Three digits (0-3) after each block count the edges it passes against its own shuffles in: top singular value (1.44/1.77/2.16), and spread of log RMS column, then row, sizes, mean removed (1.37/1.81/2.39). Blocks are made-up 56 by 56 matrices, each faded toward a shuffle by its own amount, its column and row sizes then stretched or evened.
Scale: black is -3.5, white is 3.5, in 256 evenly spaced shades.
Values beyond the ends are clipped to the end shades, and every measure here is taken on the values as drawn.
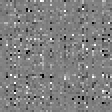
0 3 2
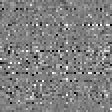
2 1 3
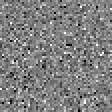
1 2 1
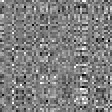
3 3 1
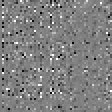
1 3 2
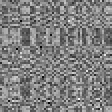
3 0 0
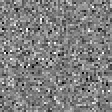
0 0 2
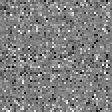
1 1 1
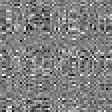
3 0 3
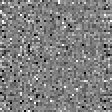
1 2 0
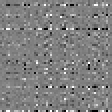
3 3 3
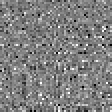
2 0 2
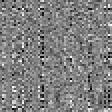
3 3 1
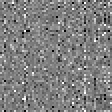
2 3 1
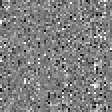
0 3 0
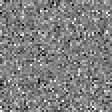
1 0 1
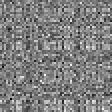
3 1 2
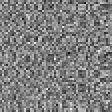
3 0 0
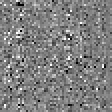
1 3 2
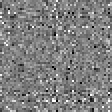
2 1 2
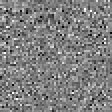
1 0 2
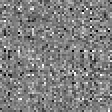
2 2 2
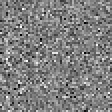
0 1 1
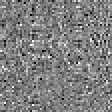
2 1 1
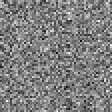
2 0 0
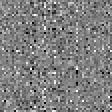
2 2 2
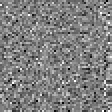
2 1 1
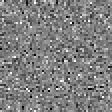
1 0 1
